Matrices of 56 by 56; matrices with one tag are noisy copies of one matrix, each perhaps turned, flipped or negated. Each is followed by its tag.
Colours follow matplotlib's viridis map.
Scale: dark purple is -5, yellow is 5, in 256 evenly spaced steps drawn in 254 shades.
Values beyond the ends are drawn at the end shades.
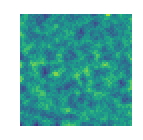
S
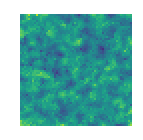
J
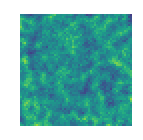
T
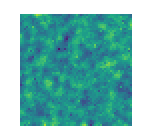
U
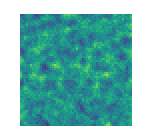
S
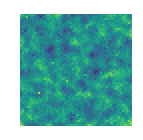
J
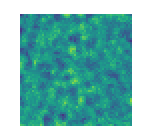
S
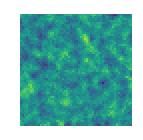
U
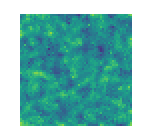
J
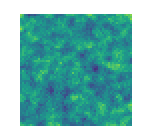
J
